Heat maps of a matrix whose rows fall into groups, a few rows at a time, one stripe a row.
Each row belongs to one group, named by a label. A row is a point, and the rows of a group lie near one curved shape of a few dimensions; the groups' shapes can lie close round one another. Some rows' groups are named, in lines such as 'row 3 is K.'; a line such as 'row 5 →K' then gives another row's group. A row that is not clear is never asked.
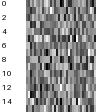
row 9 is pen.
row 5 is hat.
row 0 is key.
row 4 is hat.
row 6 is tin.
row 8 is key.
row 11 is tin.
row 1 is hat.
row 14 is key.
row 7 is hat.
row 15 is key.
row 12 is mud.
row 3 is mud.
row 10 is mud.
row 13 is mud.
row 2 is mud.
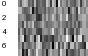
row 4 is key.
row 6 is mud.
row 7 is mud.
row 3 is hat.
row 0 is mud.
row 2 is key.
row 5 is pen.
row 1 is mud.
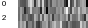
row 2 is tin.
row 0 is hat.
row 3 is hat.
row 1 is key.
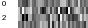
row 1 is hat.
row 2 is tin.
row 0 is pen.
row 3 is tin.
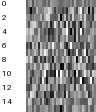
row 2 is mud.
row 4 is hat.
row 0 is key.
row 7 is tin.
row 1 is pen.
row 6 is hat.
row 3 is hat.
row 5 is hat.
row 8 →mud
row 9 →key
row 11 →pen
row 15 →key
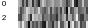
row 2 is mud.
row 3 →mud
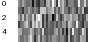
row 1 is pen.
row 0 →mud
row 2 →key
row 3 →mud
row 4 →hat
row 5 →hat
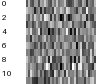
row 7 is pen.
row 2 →key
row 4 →hat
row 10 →mud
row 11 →key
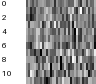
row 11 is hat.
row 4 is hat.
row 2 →pen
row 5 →hat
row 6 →hat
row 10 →mud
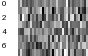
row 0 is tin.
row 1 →key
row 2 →mud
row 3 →hat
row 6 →key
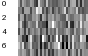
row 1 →mud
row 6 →hat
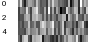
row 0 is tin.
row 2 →mud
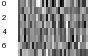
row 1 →hat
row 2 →key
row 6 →mud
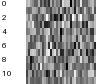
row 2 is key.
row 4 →key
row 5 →mud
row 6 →hat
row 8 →pen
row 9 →hat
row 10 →key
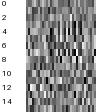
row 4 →hat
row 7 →hat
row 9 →mud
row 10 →mud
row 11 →pen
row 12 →mud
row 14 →pen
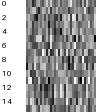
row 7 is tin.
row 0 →pen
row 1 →tin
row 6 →key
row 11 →pen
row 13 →mud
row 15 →mud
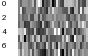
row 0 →key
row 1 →tin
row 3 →key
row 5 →pen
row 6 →mud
